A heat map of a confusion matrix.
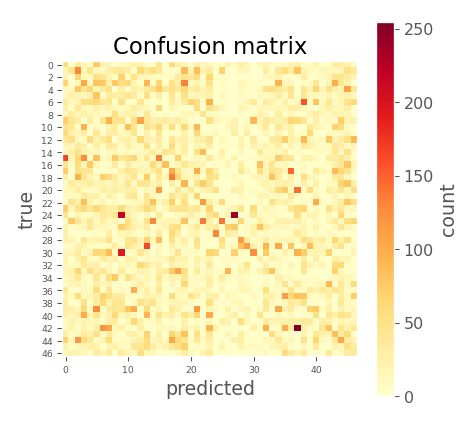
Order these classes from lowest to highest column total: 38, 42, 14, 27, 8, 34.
27, 14, 42, 8, 34, 38
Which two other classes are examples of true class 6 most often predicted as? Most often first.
38, 23
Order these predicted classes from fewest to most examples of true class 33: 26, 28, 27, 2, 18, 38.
27, 28, 38, 2, 26, 18
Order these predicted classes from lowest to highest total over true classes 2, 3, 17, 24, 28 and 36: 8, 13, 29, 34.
29, 8, 34, 13
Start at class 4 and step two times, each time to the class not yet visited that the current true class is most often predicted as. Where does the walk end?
19
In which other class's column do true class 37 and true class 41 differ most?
35
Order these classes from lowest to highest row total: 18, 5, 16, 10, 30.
5, 16, 10, 18, 30
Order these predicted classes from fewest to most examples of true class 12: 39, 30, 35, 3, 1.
3, 39, 30, 1, 35
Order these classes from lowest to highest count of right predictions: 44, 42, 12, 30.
12, 42, 44, 30
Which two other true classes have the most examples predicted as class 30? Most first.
9, 23
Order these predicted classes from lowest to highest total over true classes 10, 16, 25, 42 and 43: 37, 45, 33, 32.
33, 32, 45, 37
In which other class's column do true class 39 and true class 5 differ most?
21
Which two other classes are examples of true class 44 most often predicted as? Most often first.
2, 17
